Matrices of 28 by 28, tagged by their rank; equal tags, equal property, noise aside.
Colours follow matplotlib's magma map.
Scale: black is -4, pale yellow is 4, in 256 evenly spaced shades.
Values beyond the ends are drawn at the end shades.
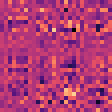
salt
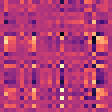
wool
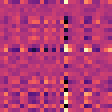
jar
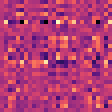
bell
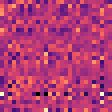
salt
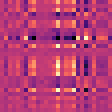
jar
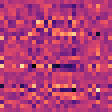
bell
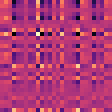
jar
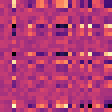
jar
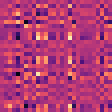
wool
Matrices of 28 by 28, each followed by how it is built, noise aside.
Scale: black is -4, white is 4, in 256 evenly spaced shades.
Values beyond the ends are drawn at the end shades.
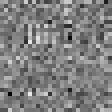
low rank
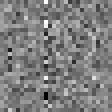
uneven columns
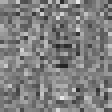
low rank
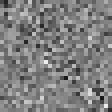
banded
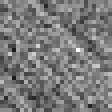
Toeplitz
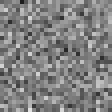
noise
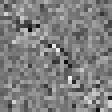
banded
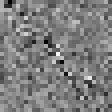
banded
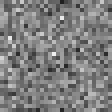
noise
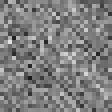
Toeplitz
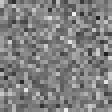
noise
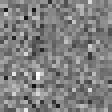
uneven columns
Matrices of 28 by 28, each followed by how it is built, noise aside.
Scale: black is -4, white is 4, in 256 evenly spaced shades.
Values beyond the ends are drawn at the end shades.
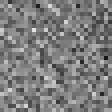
Toeplitz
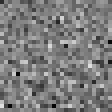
uneven rows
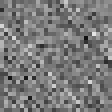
Toeplitz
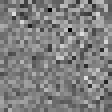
upper triangular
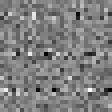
uneven rows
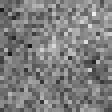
smooth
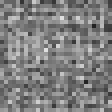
blocks
